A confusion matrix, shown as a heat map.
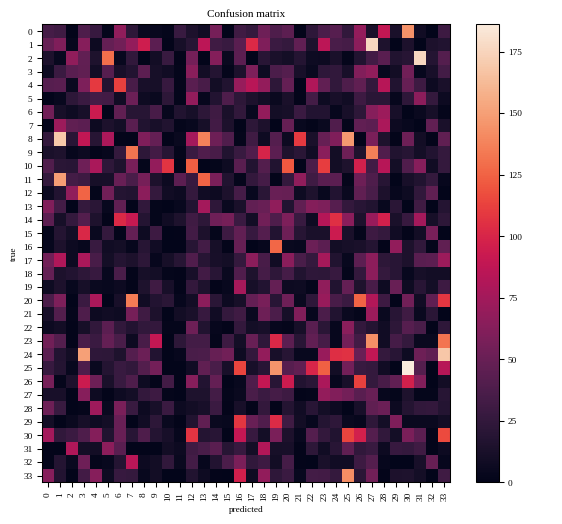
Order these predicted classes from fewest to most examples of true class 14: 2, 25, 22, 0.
22, 2, 0, 25
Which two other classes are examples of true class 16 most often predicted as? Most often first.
19, 29
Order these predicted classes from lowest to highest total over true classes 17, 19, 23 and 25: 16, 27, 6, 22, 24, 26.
24, 6, 26, 22, 16, 27
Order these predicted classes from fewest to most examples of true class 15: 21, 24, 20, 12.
21, 12, 20, 24
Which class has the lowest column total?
11
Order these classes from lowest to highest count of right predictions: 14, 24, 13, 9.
9, 14, 13, 24
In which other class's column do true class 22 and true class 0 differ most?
30
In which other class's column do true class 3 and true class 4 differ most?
6
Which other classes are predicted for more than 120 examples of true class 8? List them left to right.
1, 13, 25
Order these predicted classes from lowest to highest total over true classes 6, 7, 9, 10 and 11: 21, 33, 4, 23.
33, 21, 4, 23
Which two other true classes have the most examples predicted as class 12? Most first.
10, 30
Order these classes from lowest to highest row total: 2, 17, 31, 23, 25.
31, 2, 17, 23, 25
